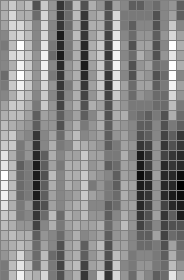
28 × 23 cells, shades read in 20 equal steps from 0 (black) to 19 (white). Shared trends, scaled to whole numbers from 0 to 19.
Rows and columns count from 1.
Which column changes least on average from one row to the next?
10
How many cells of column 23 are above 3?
21
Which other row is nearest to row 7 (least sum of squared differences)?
5
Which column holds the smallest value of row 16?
18
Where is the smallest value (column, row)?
23, 19
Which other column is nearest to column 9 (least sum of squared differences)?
16
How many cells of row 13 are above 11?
6
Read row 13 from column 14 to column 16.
7 12 11
